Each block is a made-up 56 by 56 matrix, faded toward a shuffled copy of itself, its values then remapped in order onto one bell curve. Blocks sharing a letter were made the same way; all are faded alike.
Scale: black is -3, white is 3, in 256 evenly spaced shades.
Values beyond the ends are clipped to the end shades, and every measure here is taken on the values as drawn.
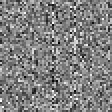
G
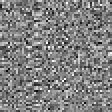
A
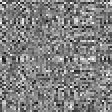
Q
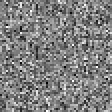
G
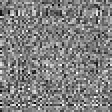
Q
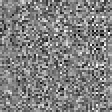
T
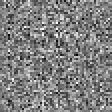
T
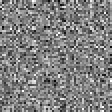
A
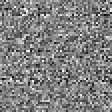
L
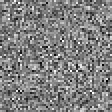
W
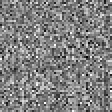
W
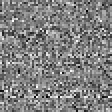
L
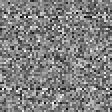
L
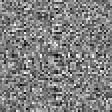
A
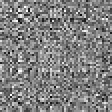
A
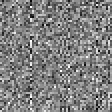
T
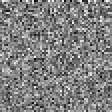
W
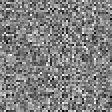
A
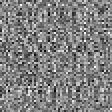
Q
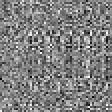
Q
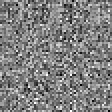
T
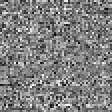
L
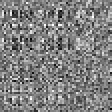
Q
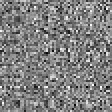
A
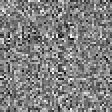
A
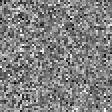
G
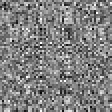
Q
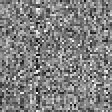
T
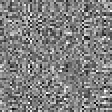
Q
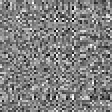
Q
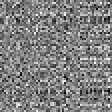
Q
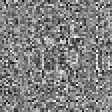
T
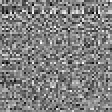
Q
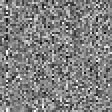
G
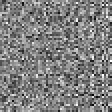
Q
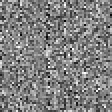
G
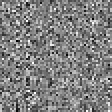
T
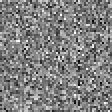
G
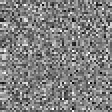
A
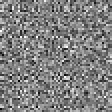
Q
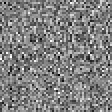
A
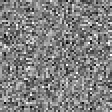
W
